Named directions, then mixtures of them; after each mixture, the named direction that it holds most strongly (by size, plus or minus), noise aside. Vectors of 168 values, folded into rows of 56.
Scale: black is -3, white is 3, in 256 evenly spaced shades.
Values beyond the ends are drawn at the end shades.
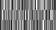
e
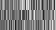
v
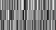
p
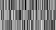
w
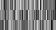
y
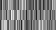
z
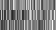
v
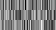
w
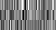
p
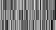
y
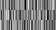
w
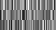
v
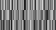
p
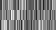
z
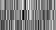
v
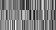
v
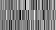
v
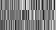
v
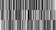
y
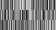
v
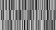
w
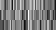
y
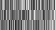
v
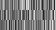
v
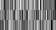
y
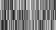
y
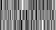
z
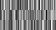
y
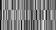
e
